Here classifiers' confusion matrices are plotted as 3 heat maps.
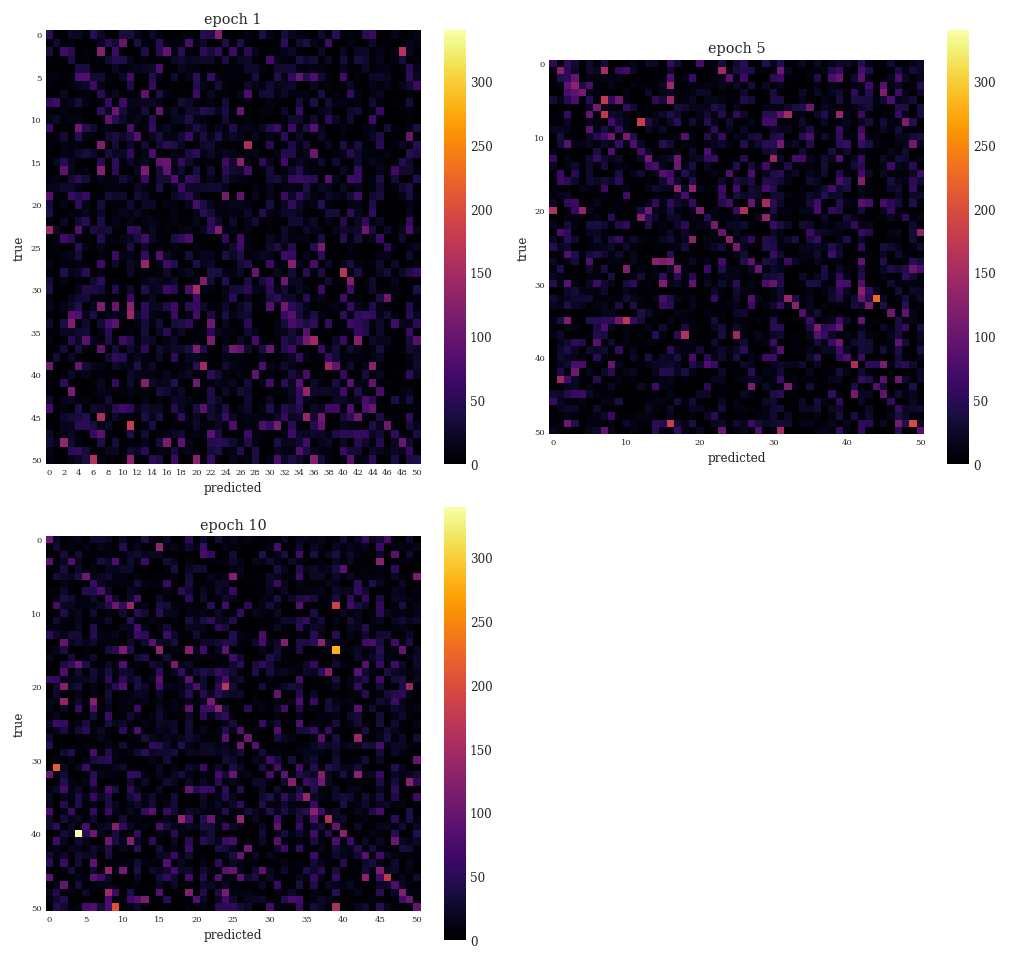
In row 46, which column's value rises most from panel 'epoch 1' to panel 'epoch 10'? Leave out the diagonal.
43
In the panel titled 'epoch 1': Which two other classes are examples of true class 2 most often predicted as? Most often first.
48, 7
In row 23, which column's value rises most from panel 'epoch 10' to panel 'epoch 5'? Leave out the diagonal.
50
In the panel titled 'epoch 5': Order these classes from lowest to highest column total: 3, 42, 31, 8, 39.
8, 3, 31, 39, 42
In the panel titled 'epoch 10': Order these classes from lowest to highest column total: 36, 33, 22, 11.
33, 22, 11, 36
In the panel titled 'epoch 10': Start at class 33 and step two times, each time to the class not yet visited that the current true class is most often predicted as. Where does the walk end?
13
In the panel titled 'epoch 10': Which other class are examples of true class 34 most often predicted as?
19
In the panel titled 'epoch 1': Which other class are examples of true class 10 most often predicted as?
8
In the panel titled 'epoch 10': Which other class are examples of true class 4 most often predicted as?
40
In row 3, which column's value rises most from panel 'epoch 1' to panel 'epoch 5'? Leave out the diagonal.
16
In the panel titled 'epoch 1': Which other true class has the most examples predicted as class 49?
12
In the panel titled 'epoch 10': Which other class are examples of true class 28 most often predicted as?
26
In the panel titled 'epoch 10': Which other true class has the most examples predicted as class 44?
14
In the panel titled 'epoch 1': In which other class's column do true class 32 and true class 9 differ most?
11
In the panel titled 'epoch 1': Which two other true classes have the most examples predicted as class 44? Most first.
39, 41
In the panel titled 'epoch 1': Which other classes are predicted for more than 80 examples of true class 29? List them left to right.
21, 32, 41
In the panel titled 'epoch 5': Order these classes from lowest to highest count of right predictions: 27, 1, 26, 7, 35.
26, 35, 27, 1, 7
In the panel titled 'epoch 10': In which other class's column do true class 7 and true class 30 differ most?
50
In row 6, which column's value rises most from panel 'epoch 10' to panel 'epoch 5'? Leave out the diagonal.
35
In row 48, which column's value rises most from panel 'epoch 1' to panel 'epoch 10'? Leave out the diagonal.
8
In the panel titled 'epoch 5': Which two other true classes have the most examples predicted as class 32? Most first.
7, 44
